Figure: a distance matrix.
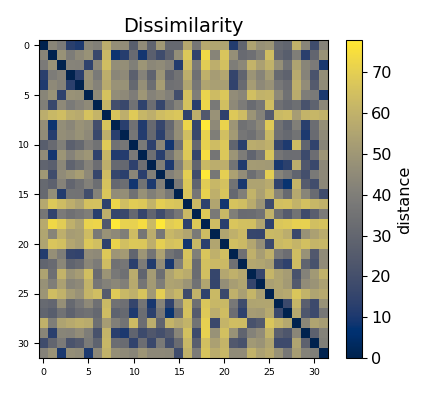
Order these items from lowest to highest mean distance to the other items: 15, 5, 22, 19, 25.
22, 15, 5, 19, 25
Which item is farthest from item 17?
18
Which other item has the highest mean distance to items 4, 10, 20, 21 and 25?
28
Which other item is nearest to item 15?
2
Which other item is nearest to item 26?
12
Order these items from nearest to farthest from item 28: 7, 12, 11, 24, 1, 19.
19, 24, 11, 1, 7, 12
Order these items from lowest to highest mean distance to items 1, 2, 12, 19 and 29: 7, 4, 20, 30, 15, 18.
30, 15, 4, 7, 20, 18
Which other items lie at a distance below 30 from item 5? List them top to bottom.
2, 15, 31
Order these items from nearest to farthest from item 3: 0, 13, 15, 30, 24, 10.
0, 30, 10, 15, 24, 13
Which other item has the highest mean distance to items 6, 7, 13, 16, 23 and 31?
21
